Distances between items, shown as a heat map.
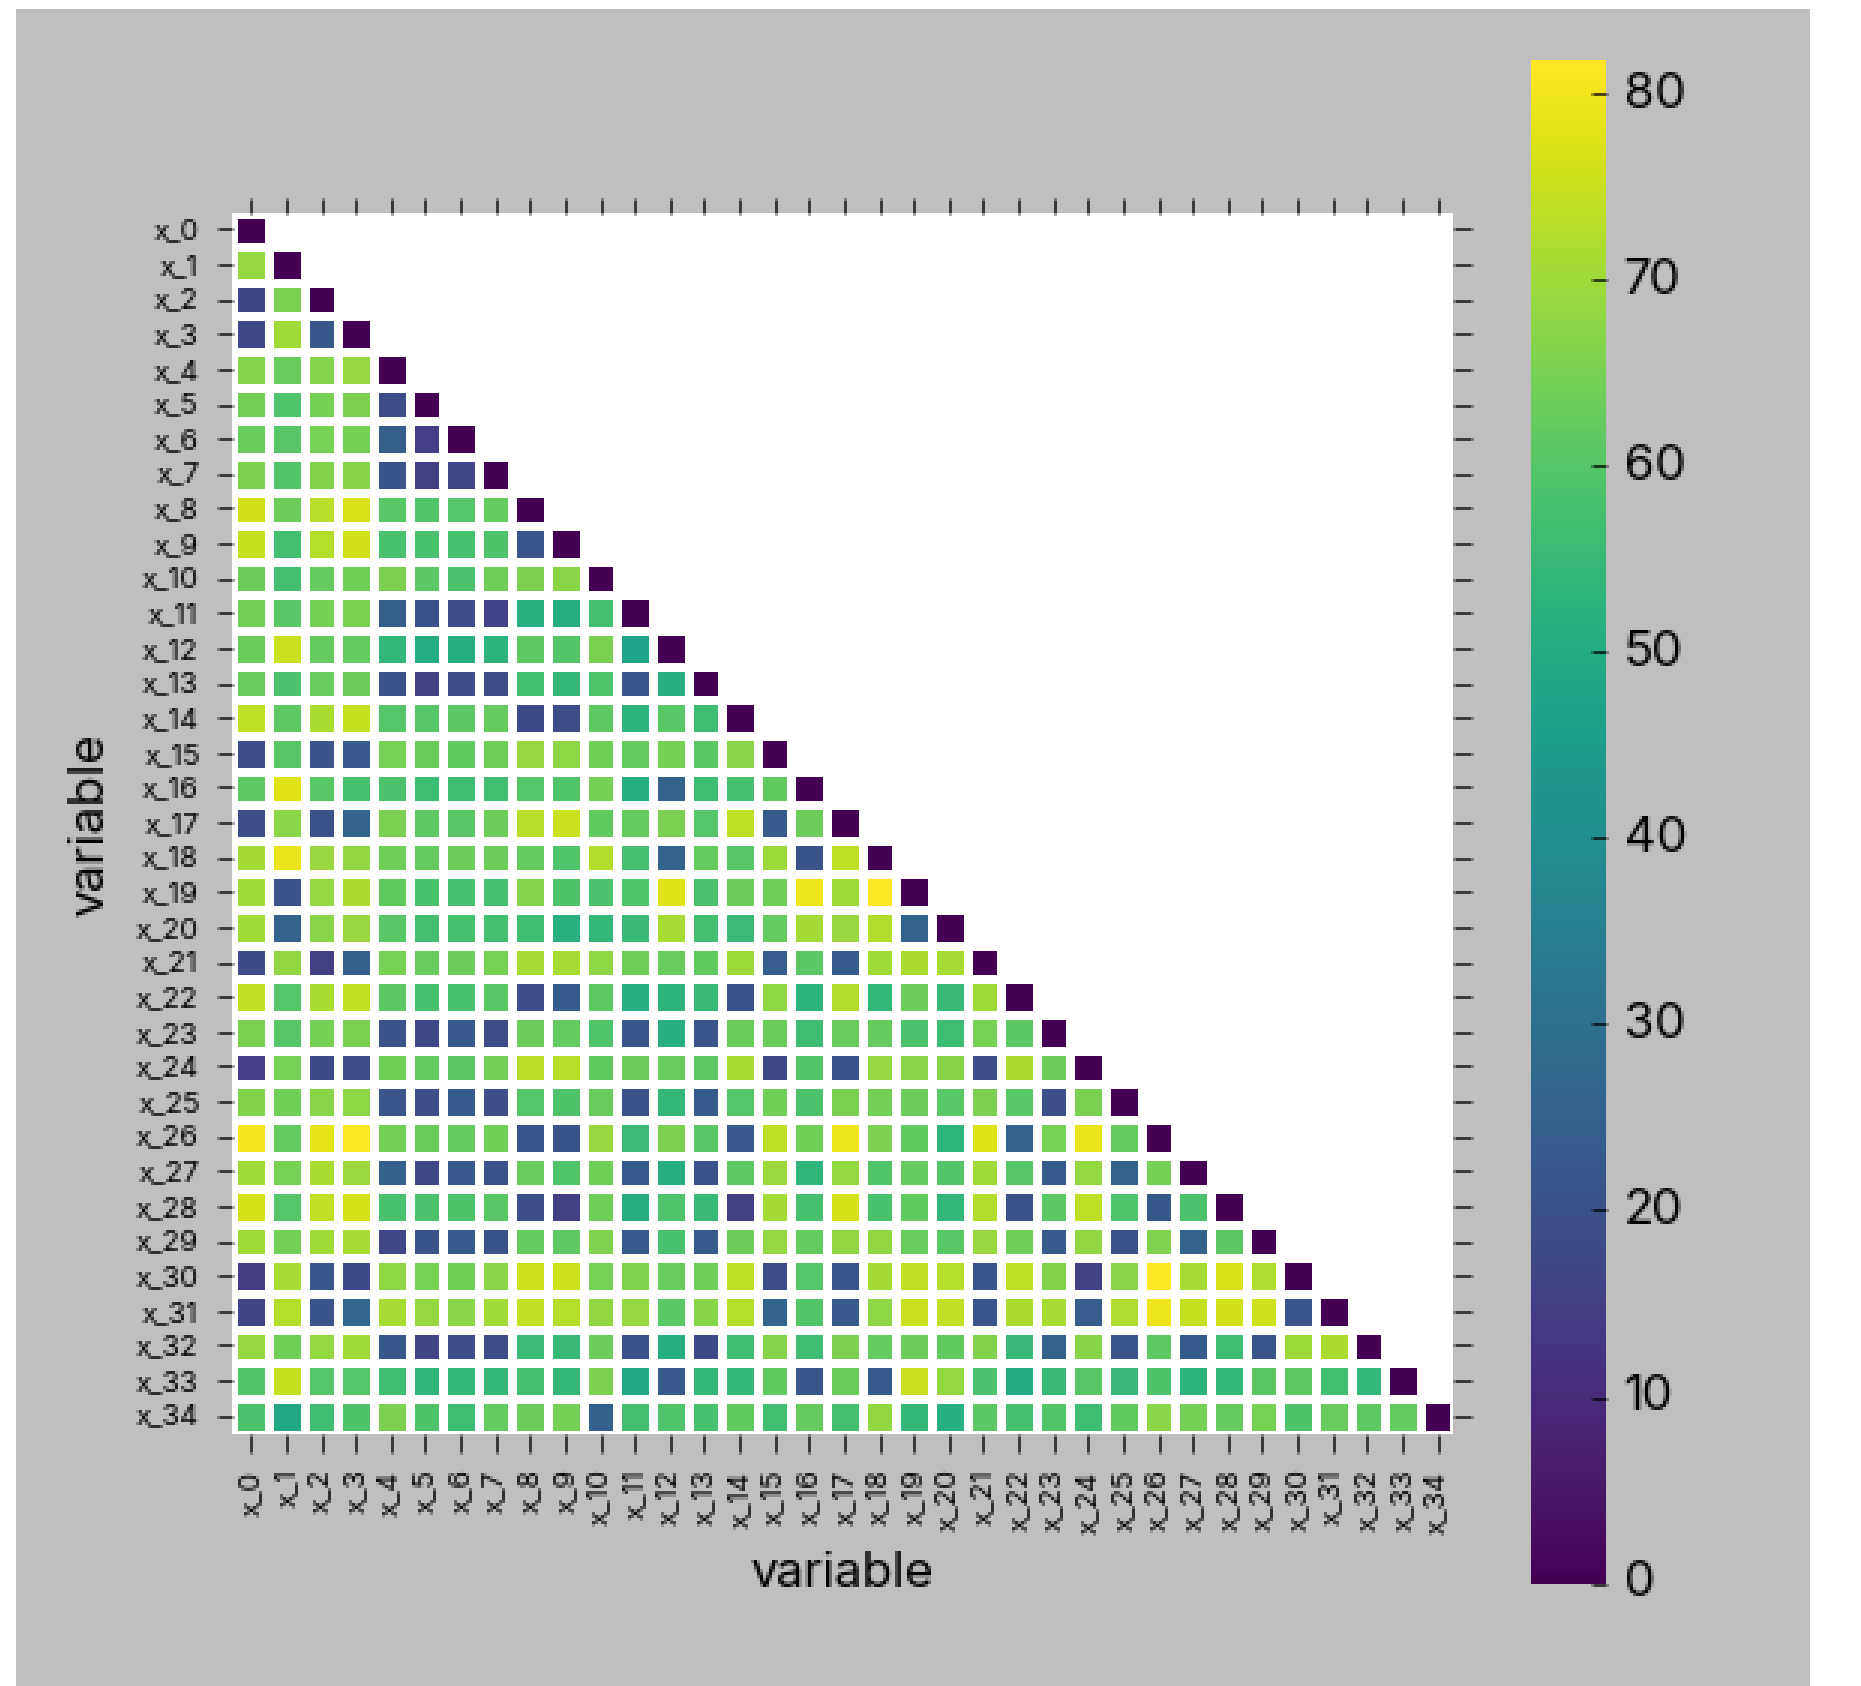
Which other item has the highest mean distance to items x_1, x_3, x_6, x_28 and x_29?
x_18
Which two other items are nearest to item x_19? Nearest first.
x_1, x_20
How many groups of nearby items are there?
6
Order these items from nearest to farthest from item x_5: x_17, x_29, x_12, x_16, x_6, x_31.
x_6, x_29, x_12, x_16, x_17, x_31
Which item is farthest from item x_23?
x_31
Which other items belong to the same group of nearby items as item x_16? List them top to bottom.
x_12, x_18, x_33
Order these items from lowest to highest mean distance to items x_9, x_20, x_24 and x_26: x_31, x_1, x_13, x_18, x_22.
x_22, x_1, x_13, x_31, x_18
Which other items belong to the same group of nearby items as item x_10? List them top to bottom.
x_34
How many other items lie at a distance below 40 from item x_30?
8
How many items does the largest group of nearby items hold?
11
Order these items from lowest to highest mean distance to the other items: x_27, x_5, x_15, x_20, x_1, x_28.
x_5, x_27, x_15, x_28, x_20, x_1
